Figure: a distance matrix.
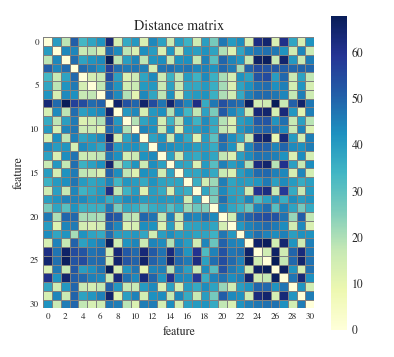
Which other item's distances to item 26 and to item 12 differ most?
3
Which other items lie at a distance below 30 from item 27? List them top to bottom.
7, 24, 25
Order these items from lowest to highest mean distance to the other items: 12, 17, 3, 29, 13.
13, 17, 29, 12, 3
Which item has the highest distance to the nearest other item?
19
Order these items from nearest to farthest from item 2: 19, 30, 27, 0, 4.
0, 19, 4, 30, 27
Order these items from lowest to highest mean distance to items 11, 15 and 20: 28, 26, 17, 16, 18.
28, 17, 26, 16, 18
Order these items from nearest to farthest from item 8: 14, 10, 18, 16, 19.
14, 19, 16, 18, 10
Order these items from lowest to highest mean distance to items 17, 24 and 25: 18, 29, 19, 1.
18, 19, 1, 29
